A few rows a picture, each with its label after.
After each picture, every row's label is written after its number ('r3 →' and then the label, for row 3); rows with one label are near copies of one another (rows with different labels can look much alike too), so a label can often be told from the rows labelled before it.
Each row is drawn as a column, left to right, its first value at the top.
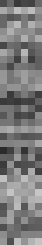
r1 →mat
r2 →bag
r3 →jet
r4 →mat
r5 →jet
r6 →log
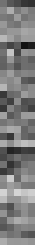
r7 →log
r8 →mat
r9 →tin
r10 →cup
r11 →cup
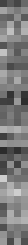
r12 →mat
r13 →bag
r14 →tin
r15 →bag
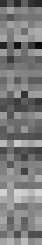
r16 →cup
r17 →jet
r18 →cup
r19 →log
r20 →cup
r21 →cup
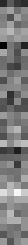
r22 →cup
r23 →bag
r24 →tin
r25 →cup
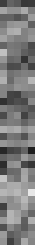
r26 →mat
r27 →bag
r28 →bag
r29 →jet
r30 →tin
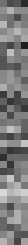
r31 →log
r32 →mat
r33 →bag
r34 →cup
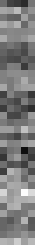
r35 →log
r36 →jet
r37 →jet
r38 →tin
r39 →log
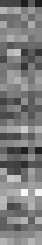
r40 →jet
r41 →mat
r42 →mat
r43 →tin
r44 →jet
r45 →tin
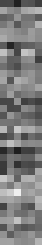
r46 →mat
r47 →cup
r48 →tin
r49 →mat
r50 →mat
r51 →jet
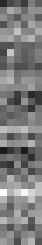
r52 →tin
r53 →mat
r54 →bag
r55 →tin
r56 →log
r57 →bag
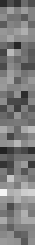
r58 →tin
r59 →mat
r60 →cup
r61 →bag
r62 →tin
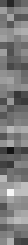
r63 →mat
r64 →tin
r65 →bag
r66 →bag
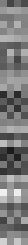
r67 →log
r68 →mat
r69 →log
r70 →mat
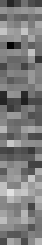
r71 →bag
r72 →cup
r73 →cup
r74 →bag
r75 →mat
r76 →jet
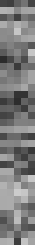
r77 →jet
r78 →jet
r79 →bag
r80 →log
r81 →mat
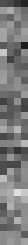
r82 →mat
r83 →jet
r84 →tin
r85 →cup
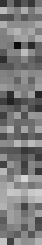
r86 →jet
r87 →bag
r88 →cup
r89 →mat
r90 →cup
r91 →log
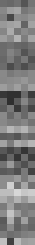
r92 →log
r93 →bag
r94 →log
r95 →tin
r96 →log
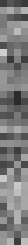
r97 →mat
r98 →jet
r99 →bag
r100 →jet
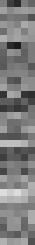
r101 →log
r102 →cup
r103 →cup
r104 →log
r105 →bag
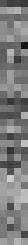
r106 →jet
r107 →mat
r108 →jet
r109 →cup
